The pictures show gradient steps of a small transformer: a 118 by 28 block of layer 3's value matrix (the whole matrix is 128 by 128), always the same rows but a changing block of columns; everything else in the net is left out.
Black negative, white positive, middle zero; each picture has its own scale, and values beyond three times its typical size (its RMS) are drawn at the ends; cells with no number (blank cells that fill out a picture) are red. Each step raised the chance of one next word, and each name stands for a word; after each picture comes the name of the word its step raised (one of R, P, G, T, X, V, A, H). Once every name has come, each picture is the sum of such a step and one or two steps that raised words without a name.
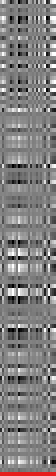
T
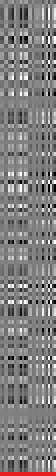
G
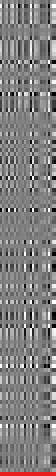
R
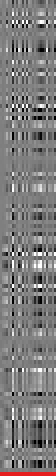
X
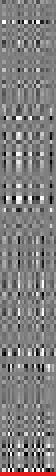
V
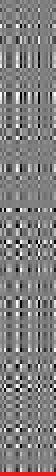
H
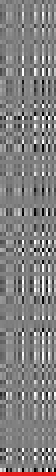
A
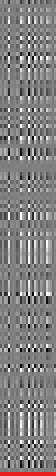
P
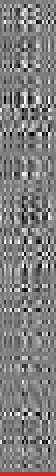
X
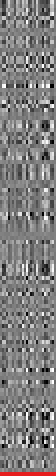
P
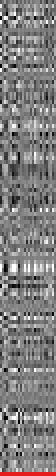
V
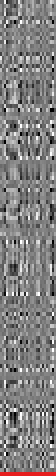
P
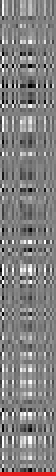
A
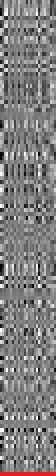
G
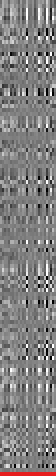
G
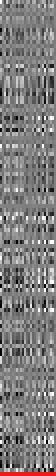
A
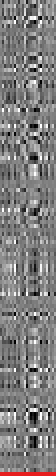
P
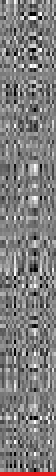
V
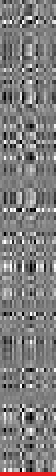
H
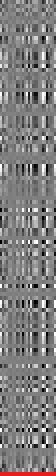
H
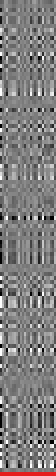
P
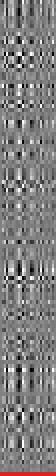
G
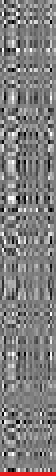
V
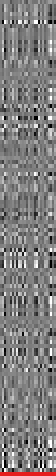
X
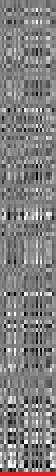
P
